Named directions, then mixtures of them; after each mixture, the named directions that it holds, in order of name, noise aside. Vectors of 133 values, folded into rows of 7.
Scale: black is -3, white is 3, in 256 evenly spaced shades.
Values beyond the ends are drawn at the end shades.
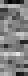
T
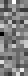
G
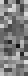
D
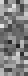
D.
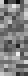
D, T.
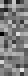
G, T.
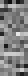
G, T.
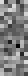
D.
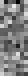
D, T.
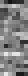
T.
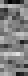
T.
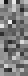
D, G.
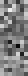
D.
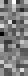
D, G.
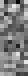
D, T.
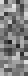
D.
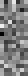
D, G.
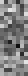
D.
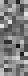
D.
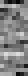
T.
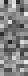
D, G.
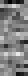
T.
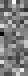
G.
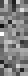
D, G.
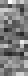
D, T.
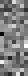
D, G.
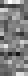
T.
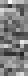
D, T.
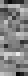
T.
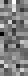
D, G.
